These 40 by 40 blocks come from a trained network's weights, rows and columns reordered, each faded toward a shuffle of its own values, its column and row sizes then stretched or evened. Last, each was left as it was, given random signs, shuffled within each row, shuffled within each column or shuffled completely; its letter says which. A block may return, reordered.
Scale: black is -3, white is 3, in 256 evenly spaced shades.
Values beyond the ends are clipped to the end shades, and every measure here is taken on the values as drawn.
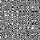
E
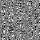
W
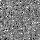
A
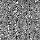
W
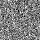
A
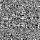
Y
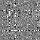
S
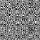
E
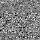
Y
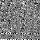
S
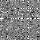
S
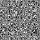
S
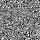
Y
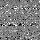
Y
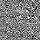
S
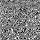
Y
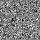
Y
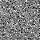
A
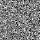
W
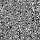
W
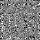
S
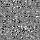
Y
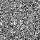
W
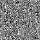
W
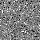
A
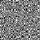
E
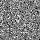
A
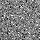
A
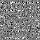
S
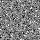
A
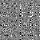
S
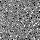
A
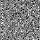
W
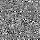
Y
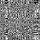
E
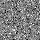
A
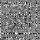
S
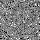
A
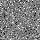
A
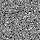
A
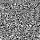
Y
